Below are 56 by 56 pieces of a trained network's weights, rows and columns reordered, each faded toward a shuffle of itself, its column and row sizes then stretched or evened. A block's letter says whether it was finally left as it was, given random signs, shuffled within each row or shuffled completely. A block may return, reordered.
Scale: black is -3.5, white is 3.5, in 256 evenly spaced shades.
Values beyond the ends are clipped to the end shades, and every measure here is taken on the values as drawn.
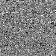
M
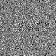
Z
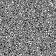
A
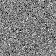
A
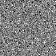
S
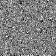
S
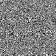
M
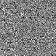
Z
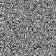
Z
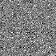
S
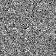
S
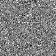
S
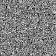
M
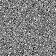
A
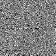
S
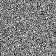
A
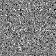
S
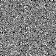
S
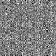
Z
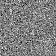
A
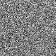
S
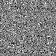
M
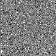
S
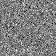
A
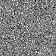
A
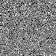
M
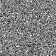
M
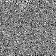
M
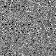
S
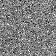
A
